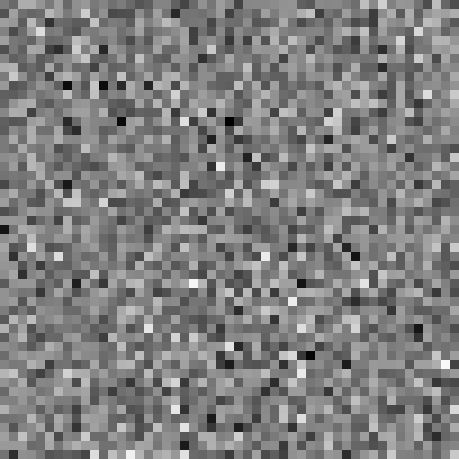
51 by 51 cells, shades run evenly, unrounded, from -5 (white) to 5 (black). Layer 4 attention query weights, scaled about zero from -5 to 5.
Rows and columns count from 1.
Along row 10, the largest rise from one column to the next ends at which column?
12
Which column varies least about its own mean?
36
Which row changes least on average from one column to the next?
27
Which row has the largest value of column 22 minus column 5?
4
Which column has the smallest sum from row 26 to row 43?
14
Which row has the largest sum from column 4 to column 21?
25
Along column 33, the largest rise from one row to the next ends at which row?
35
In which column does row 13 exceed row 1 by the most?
43
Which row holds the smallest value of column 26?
39
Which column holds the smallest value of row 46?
20
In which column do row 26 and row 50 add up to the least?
37
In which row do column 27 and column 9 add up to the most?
48
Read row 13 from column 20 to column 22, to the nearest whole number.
3 0 -1
